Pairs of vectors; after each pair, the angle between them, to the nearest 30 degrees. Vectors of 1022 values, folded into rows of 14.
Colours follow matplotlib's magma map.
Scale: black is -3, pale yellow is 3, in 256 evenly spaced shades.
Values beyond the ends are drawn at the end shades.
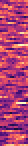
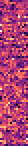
120 degrees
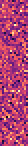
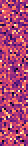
30 degrees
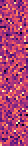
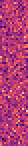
30 degrees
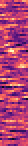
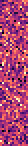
90 degrees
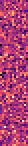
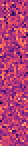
120 degrees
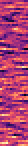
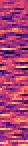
30 degrees
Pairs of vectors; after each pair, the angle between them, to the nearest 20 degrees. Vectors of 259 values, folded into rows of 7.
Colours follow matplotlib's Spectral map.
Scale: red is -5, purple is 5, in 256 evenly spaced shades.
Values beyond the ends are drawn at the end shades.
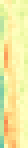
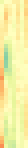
140 degrees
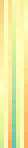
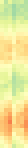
80 degrees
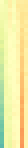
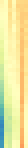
20 degrees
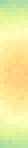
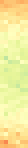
160 degrees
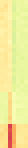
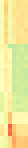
60 degrees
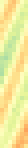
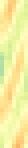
20 degrees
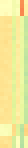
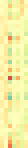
60 degrees
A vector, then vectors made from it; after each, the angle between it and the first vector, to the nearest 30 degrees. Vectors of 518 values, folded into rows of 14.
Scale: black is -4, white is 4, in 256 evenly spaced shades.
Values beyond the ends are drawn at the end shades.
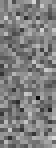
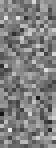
30 degrees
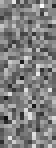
90 degrees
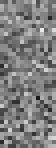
30 degrees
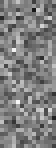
120 degrees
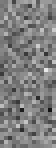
30 degrees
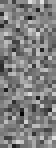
60 degrees
